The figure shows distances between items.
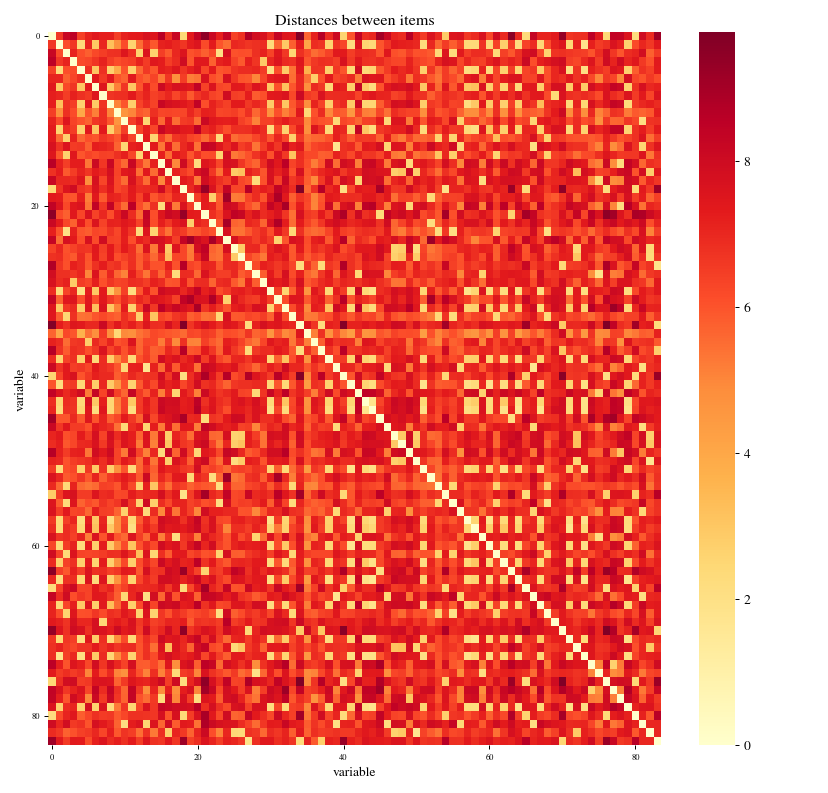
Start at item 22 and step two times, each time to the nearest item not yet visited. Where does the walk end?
19
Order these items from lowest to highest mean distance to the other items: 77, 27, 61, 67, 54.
67, 61, 27, 54, 77
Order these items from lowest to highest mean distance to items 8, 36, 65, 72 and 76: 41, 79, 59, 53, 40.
40, 41, 53, 79, 59
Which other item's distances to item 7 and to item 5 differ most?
69
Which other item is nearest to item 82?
50
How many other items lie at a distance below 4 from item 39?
6
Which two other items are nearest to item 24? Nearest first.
31, 58
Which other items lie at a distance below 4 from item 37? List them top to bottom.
27, 34, 70, 83
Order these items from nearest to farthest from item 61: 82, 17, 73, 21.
82, 21, 73, 17
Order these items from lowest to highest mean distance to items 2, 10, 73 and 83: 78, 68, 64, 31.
64, 68, 78, 31
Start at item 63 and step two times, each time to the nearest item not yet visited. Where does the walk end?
21
